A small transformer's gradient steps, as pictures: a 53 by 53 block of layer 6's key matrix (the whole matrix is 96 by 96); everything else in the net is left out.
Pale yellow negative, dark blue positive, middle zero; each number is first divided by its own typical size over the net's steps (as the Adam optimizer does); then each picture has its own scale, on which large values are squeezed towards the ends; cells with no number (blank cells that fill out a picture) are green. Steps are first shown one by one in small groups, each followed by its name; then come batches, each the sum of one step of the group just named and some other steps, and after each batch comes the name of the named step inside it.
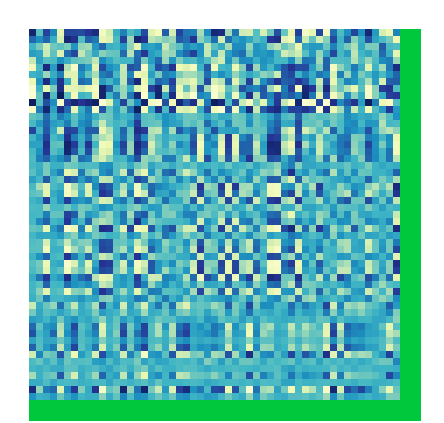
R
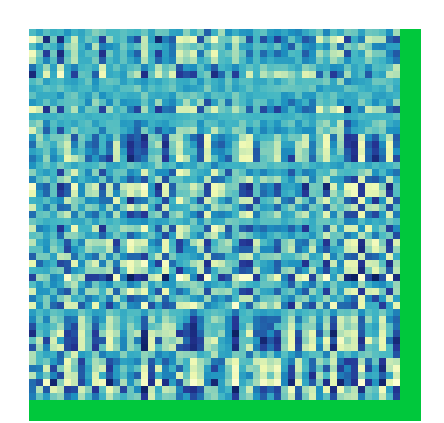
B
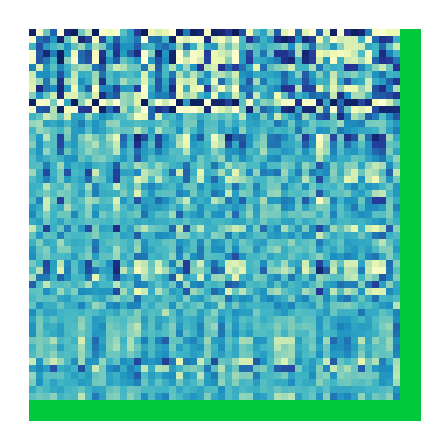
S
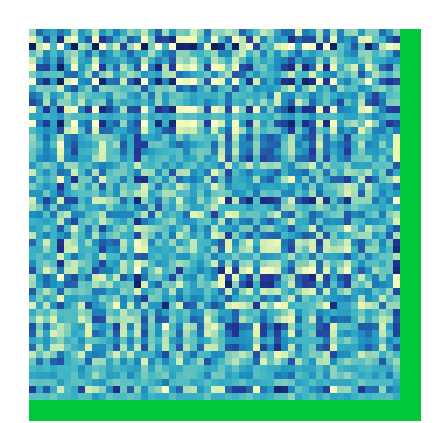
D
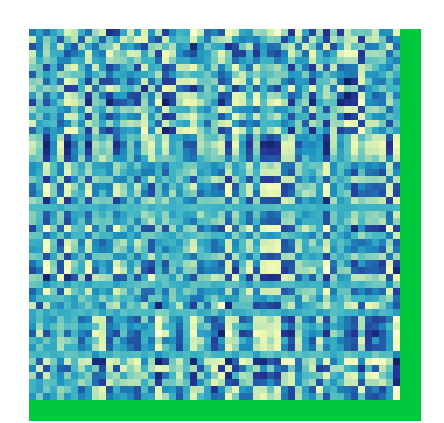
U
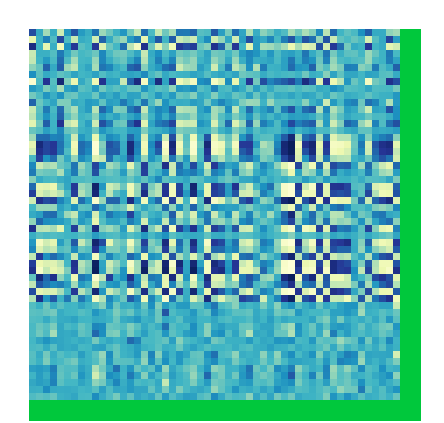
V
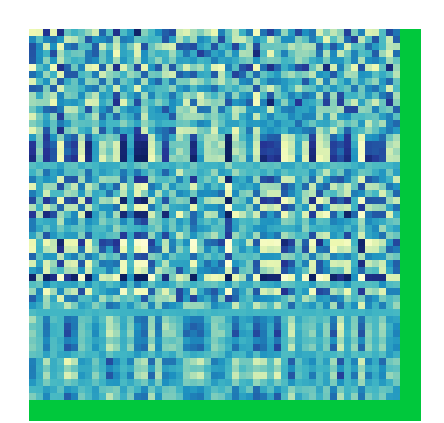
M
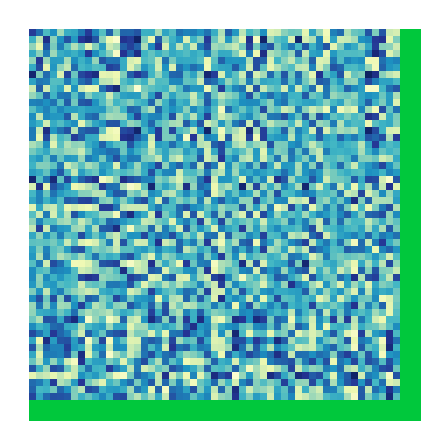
B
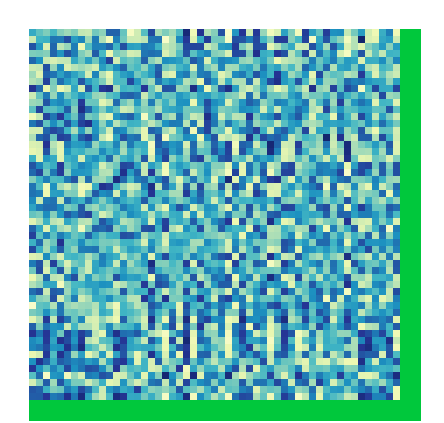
U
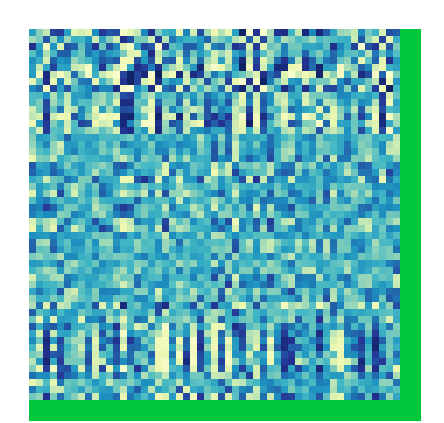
D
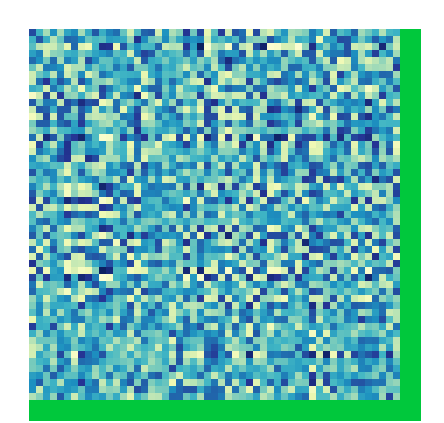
R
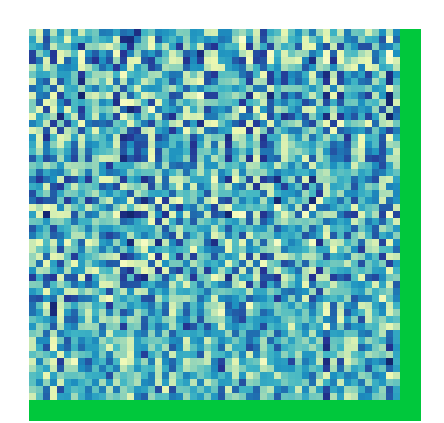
M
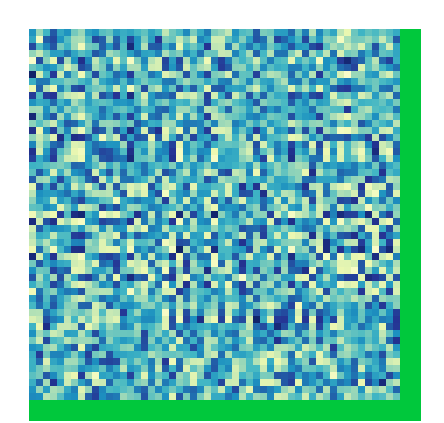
B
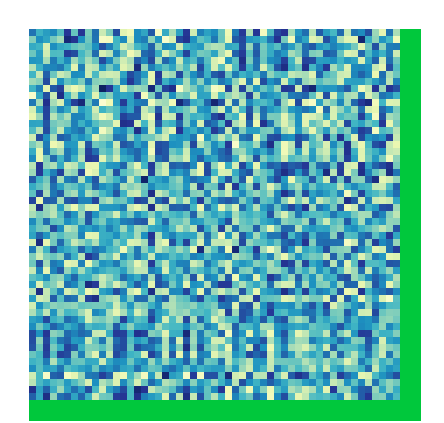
R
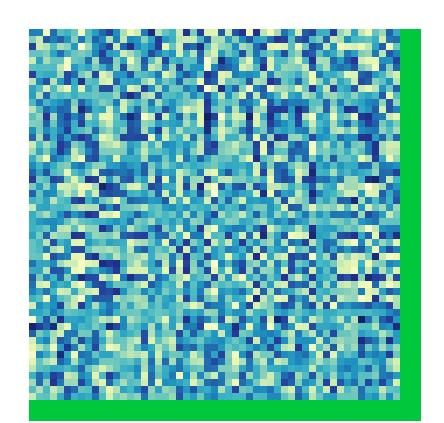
B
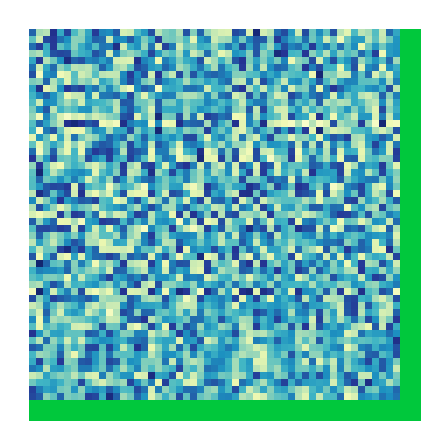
B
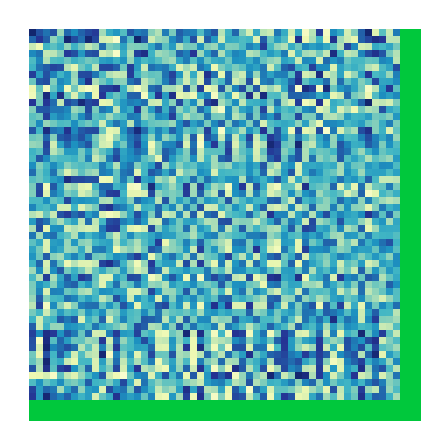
R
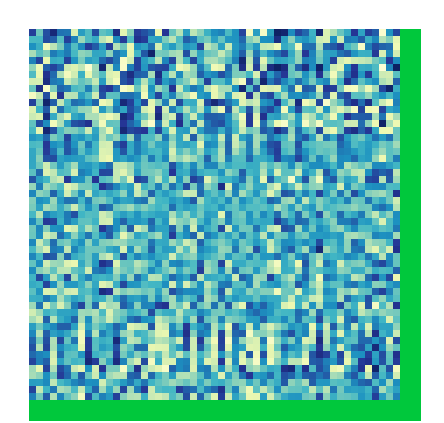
R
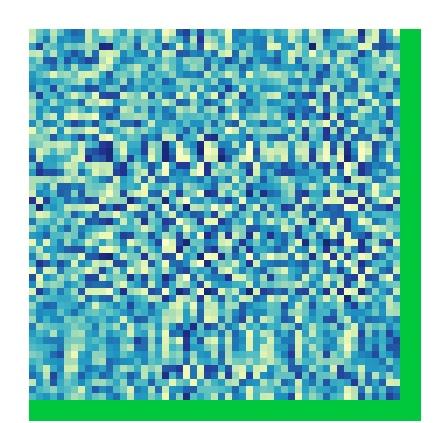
B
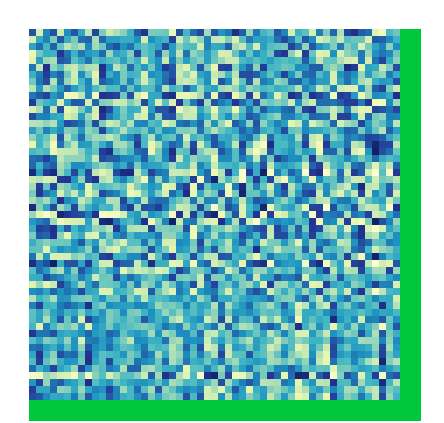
S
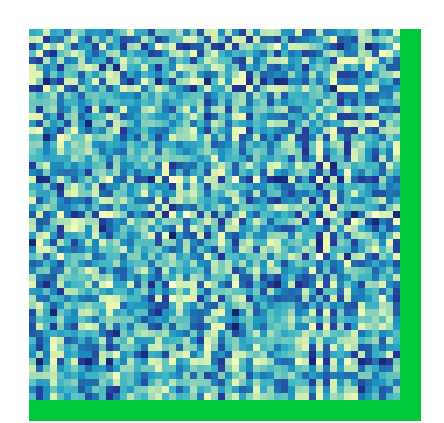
D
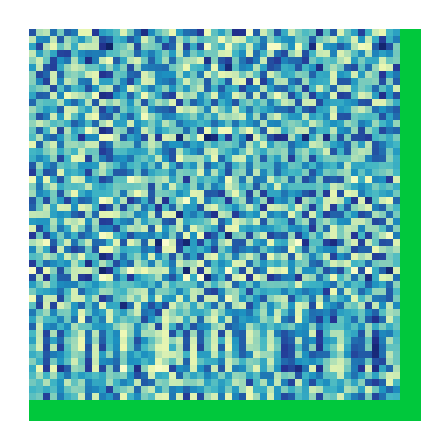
S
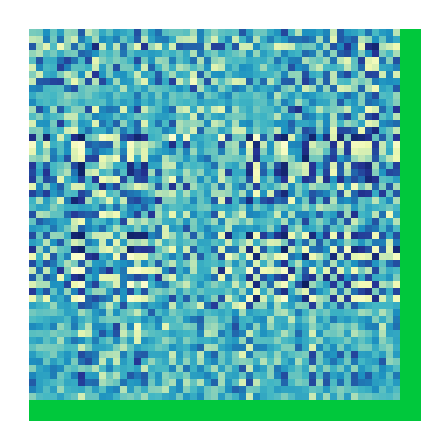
D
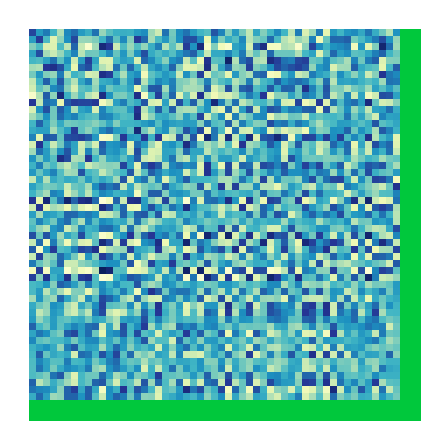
R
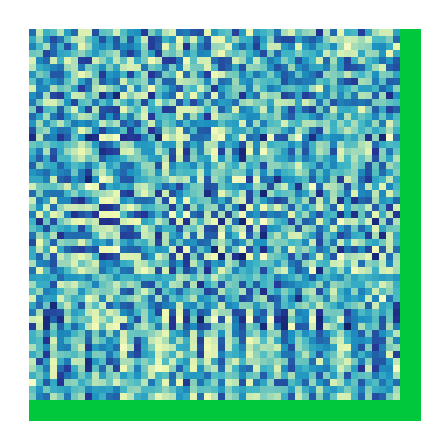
S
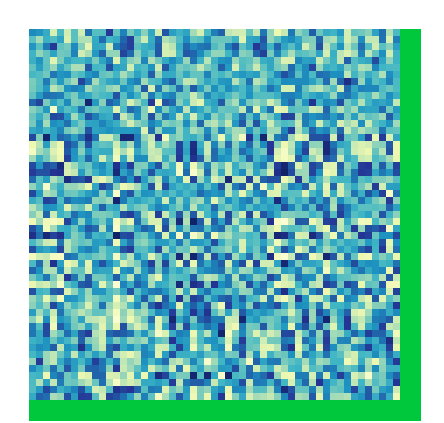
U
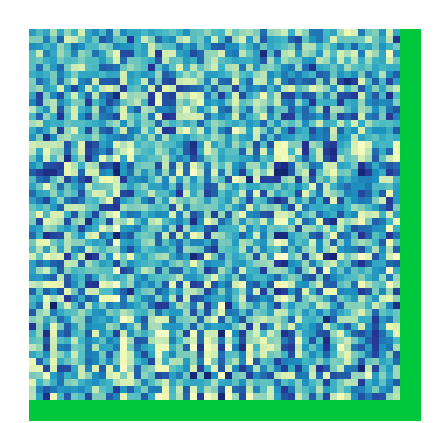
U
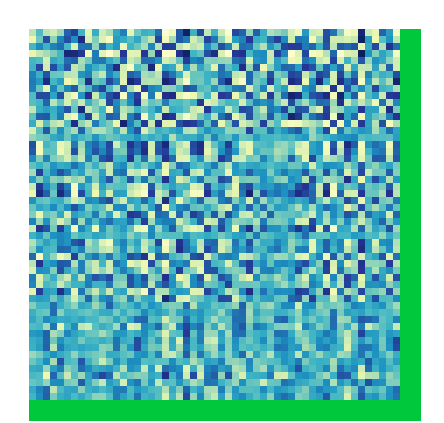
B
